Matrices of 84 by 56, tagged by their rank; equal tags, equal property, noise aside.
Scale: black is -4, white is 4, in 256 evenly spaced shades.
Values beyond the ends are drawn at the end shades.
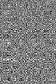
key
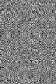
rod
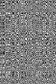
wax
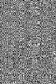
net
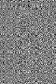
rod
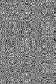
key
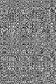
net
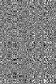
wax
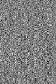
net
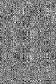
rod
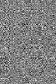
rod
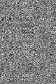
rod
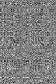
rod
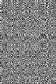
key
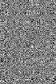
rod
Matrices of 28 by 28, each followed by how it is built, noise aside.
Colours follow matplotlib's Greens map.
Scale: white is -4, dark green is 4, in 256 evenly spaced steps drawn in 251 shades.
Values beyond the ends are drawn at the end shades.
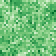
smooth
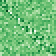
banded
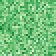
noise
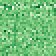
uneven rows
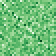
diagonal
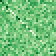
diagonal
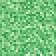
repeating rows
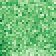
smooth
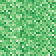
repeating rows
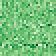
uneven rows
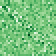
banded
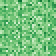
repeating rows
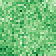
smooth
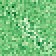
banded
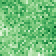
smooth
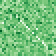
diagonal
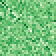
diagonal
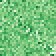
banded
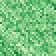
Toeplitz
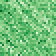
Toeplitz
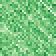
Toeplitz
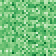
repeating rows
